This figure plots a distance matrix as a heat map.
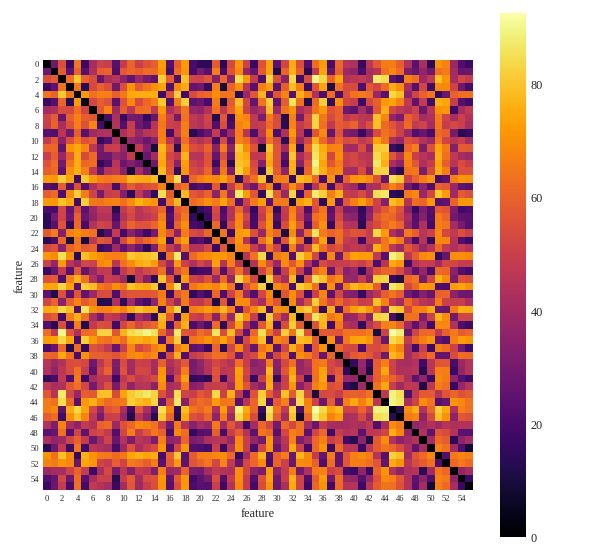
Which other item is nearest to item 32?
18
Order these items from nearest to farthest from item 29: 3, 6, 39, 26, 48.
26, 48, 39, 3, 6
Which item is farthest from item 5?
32
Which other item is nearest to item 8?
31
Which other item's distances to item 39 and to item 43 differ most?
35
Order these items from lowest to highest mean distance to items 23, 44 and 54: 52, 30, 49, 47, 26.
30, 47, 26, 49, 52
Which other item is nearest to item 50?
55
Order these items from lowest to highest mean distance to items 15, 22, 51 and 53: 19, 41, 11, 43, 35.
19, 11, 41, 43, 35
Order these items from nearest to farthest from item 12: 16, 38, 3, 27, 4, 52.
27, 16, 3, 52, 38, 4
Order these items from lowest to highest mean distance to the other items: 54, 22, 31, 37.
54, 37, 31, 22
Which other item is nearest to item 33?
46
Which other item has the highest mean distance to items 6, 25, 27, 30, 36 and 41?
45
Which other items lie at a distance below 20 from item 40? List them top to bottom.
39, 42, 49, 53
